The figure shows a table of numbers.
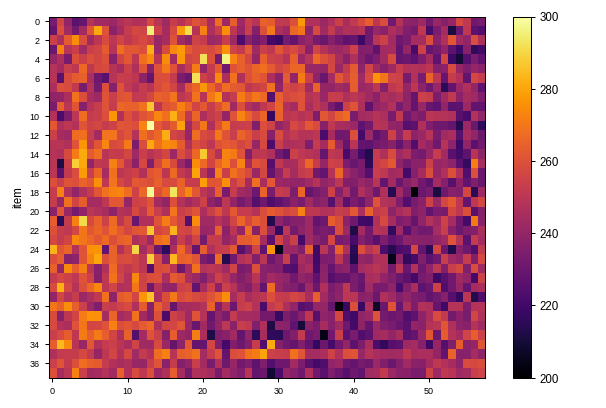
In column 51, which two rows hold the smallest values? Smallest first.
18, 27
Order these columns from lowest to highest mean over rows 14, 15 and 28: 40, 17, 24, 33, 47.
40, 47, 33, 17, 24
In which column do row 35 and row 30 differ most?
28
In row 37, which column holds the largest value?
3
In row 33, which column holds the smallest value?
36
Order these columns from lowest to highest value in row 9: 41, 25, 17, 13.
41, 25, 17, 13
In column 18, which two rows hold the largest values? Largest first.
1, 18
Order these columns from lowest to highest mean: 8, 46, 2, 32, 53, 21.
46, 53, 32, 21, 2, 8
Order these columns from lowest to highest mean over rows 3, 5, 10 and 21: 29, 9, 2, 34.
29, 34, 2, 9
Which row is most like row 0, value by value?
20
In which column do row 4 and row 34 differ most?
23
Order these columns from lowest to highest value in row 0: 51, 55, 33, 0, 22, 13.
0, 51, 55, 13, 22, 33
